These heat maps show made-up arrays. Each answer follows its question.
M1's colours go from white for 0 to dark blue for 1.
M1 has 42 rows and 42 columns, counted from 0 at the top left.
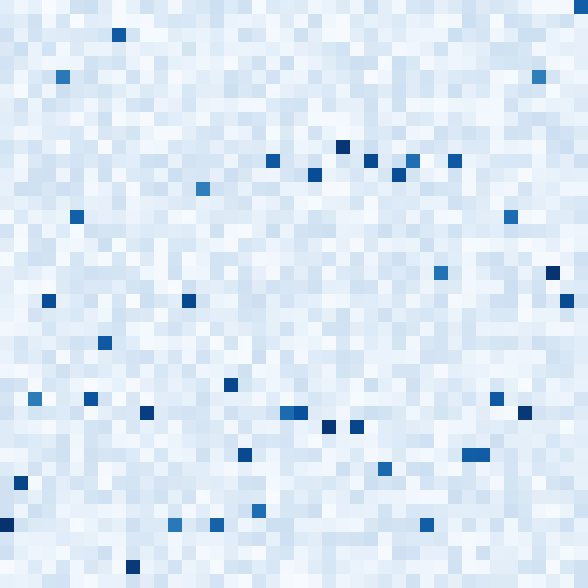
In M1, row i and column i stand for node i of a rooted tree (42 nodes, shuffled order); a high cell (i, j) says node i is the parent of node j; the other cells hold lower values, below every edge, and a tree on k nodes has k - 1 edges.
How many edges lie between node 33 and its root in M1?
2
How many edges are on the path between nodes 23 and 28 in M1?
4
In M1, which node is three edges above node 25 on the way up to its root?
29
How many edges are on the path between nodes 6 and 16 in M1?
9
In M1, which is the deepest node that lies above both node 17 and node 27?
32
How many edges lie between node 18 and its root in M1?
5
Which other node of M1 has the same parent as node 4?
38
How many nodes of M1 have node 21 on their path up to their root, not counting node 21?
5
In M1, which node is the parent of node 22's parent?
37
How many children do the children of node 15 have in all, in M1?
3
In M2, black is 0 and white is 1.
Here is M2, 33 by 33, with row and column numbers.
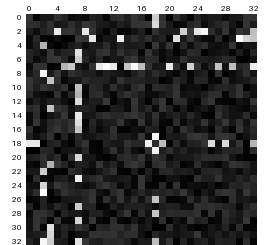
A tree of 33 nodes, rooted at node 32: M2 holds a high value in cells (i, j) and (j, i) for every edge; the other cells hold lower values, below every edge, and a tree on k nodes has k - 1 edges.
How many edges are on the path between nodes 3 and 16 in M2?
3
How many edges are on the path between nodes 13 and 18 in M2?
3
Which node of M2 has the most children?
7
